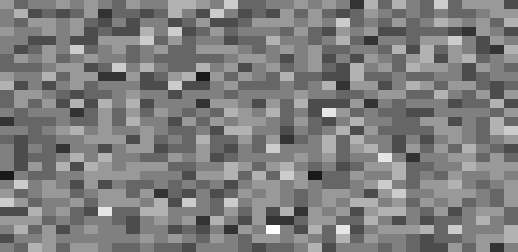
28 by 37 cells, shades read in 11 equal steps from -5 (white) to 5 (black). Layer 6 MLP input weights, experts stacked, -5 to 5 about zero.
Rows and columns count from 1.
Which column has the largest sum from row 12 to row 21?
23
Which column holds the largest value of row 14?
1
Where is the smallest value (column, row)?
20, 26
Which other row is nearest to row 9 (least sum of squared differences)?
2
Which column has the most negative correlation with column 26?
25
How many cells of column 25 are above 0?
14
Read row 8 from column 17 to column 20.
-1 2 0 -1
